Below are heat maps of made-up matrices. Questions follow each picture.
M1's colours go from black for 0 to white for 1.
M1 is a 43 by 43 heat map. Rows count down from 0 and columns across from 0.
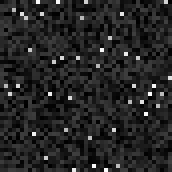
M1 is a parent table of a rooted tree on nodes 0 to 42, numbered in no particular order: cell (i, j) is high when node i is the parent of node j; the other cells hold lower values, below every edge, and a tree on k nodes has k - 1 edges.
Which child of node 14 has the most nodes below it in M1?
19
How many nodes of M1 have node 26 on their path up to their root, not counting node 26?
2
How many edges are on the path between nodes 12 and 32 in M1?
2
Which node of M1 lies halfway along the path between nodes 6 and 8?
21
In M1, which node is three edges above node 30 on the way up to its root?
23
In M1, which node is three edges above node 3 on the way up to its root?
41
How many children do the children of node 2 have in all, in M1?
3
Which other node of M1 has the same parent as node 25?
7
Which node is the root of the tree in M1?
0
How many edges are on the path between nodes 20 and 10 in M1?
8
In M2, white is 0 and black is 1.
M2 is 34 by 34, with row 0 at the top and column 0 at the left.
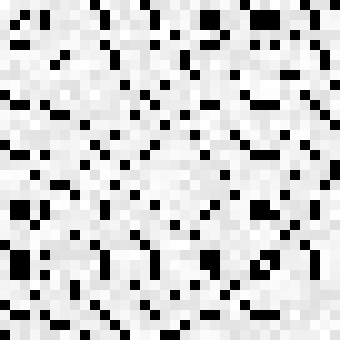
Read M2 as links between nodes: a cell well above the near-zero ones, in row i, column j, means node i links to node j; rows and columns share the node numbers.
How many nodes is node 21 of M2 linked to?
9
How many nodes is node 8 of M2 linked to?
3
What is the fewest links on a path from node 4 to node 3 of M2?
6
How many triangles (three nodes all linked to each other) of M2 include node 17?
3
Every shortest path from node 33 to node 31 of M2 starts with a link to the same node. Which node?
node 0
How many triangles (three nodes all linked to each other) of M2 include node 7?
3
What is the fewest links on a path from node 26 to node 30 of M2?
3
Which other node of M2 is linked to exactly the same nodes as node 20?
node 27
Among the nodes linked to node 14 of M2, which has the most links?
node 15
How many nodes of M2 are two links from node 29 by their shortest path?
4
